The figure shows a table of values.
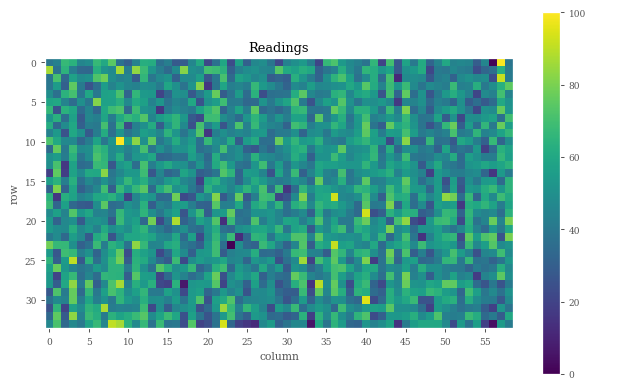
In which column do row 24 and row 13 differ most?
2
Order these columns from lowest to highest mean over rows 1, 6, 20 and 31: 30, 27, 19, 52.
52, 27, 19, 30
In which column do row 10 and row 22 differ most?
9
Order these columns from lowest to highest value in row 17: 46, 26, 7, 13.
46, 26, 13, 7
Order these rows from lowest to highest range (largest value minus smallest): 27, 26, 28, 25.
26, 27, 25, 28
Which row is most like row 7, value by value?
15
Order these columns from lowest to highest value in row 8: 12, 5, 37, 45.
5, 12, 37, 45
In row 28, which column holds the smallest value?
17
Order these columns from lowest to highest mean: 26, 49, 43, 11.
49, 26, 11, 43
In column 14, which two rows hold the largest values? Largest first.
26, 33
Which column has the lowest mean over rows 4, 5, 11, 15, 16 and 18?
19
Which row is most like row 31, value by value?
14
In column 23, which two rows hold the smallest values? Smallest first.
23, 0
